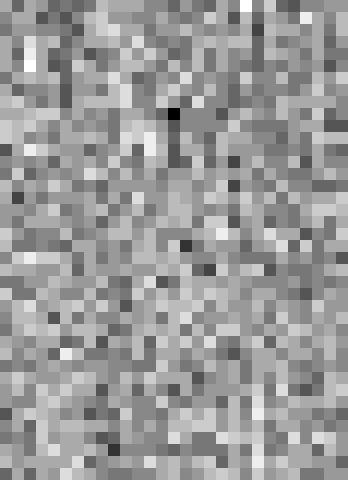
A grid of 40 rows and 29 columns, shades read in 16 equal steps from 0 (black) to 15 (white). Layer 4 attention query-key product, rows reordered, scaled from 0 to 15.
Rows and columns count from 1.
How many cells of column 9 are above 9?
13
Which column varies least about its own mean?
4
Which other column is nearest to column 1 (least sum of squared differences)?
12
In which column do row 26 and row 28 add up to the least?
11
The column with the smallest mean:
26
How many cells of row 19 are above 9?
12
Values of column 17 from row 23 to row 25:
6 10 10
